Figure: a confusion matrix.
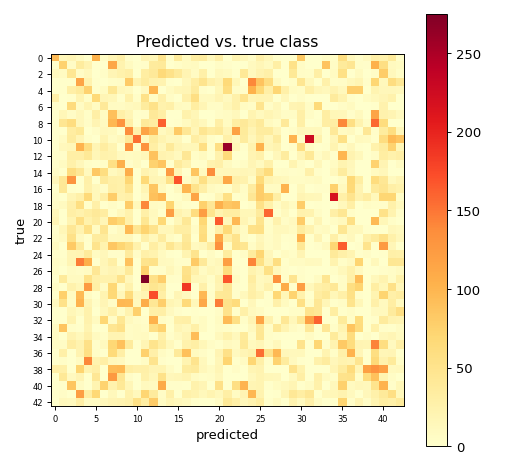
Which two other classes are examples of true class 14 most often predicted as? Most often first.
19, 9
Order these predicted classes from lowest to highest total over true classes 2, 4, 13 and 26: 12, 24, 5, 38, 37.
38, 5, 37, 24, 12
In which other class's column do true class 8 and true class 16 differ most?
13
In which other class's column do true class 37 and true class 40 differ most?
4
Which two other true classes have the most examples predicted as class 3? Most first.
25, 41
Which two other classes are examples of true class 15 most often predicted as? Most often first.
2, 21
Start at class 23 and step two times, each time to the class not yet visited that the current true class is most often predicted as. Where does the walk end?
39
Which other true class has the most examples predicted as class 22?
9
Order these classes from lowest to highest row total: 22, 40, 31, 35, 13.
31, 13, 22, 40, 35
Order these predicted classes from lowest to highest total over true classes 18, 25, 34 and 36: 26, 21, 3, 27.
26, 27, 3, 21
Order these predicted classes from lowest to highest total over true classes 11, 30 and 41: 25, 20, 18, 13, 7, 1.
7, 1, 13, 25, 18, 20
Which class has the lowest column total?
0
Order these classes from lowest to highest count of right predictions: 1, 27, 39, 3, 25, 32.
25, 1, 39, 3, 27, 32
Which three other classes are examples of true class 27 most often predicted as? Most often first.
11, 21, 37
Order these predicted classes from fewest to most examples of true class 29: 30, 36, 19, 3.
19, 30, 36, 3
